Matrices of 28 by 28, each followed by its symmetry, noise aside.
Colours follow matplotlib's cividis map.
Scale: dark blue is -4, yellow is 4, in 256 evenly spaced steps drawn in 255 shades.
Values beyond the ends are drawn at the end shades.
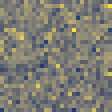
no symmetry.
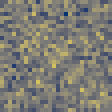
symmetric.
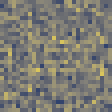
mirrored top to bottom.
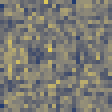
mirrored top to bottom.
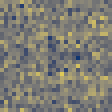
mirrored top to bottom.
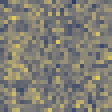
mirrored top to bottom.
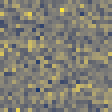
no symmetry.
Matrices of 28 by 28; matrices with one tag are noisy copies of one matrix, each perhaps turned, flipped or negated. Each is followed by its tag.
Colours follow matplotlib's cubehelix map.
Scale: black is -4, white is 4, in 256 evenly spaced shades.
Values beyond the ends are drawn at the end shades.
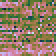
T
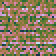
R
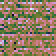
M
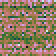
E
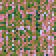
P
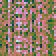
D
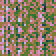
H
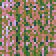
P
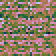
M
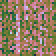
P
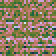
M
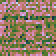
P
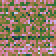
P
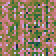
D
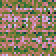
D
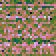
H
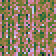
M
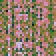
D
